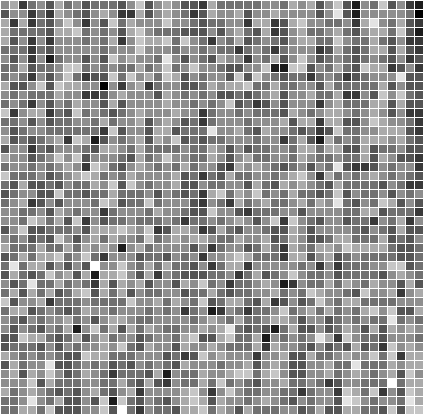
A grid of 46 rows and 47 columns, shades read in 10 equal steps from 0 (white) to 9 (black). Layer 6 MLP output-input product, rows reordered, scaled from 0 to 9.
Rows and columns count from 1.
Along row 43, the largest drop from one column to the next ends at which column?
44
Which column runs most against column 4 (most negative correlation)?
13
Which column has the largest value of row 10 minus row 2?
12
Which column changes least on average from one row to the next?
16
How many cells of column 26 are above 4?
18
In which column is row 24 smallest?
24
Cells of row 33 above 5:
8
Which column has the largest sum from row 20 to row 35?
46
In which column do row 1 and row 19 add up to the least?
38
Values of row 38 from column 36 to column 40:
1 3 7 2 4
